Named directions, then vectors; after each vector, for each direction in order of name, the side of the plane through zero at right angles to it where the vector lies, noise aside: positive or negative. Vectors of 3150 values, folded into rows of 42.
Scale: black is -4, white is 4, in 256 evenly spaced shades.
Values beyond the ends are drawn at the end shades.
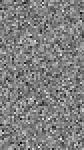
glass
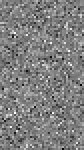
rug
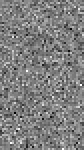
negative, negative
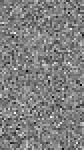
positive, positive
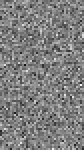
negative, negative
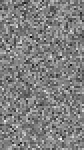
positive, negative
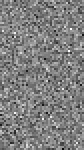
positive, positive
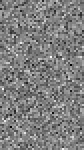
positive, negative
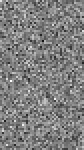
negative, positive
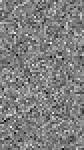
negative, positive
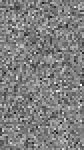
negative, negative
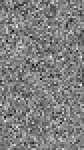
positive, negative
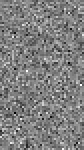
negative, negative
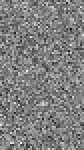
negative, negative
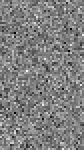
negative, negative
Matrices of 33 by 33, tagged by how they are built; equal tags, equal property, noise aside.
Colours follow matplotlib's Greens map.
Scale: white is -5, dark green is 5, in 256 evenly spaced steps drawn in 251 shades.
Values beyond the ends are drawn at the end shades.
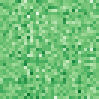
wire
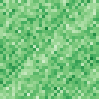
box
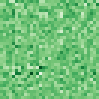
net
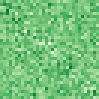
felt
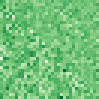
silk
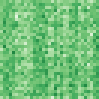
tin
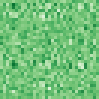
net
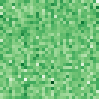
wire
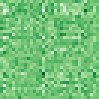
net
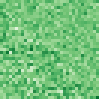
silk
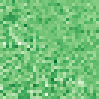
silk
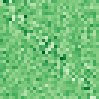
felt
